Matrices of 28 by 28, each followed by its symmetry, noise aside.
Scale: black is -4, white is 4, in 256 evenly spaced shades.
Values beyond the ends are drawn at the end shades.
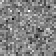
symmetric.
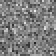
antisymmetric.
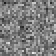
mirrored top to bottom.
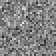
symmetric.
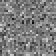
mirrored left to right.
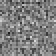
mirrored left to right.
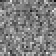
mirrored left to right.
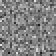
mirrored top to bottom.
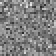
same after a half turn.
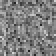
antisymmetric.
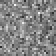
mirrored top to bottom.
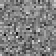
mirrored left to right.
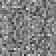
mirrored top to bottom.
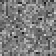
same after a half turn.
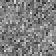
same after a half turn.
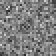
symmetric.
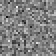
antisymmetric.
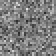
symmetric.
